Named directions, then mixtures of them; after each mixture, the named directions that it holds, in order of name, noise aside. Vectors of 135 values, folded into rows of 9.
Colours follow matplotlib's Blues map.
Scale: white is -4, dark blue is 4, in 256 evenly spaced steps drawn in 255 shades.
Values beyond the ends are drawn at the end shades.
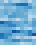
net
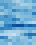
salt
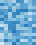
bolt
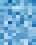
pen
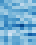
salt.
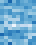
pen, salt.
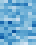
net, pen.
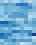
net.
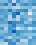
bolt, net, pen.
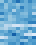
bolt, net, salt.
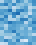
bolt, pen.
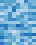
bolt, salt.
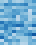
net, pen, salt.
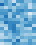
bolt.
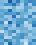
pen.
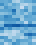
salt.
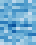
bolt, net, salt.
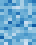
pen, salt.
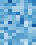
pen.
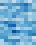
bolt, net.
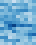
bolt, net, salt.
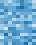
bolt, pen, salt.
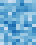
bolt, net, pen.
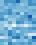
net, pen, salt.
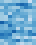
net.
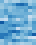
net.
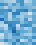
bolt.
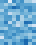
pen, salt.
